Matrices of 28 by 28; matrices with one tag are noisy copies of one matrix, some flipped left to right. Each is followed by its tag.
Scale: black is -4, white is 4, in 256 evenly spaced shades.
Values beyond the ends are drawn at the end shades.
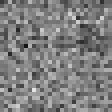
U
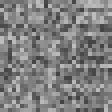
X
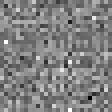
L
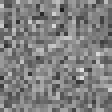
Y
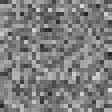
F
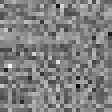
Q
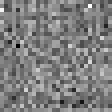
Y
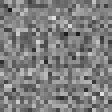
L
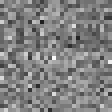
U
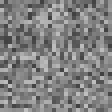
U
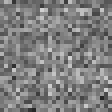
L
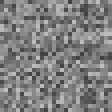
Q
